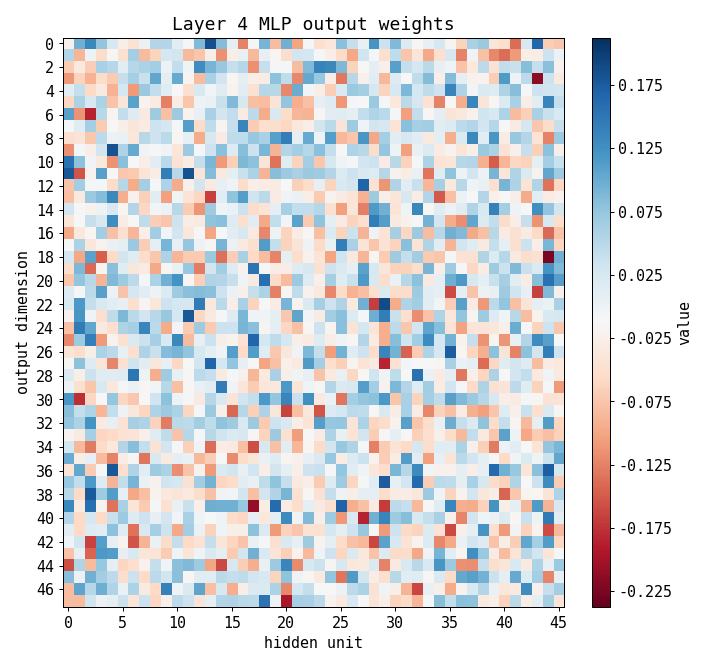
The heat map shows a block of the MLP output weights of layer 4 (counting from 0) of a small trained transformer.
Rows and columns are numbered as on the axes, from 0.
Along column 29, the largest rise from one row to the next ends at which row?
40
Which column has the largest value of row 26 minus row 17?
35
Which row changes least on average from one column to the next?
7
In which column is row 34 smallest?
17
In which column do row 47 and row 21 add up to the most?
18
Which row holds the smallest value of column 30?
22
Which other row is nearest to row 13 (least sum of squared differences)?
38
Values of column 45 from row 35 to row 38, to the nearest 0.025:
0.1 0.025 -0.075 0.05
